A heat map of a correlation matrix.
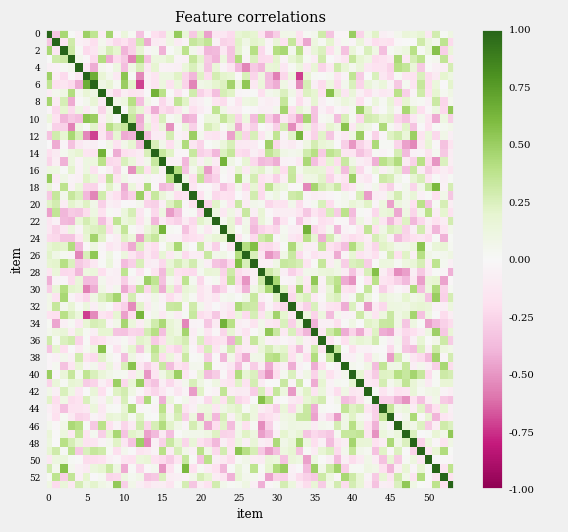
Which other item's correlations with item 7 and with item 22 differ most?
14
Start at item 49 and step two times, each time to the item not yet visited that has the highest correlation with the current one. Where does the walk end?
27
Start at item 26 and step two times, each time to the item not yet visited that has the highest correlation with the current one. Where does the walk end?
5
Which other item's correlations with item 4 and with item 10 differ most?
6
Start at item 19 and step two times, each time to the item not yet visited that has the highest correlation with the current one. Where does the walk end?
33
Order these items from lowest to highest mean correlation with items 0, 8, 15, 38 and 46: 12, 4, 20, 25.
12, 25, 20, 4
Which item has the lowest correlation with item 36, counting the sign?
24
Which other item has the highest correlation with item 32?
25
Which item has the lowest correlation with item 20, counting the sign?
45
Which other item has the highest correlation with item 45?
48
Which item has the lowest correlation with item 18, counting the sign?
34
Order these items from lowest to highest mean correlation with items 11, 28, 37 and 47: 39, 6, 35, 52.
35, 52, 6, 39
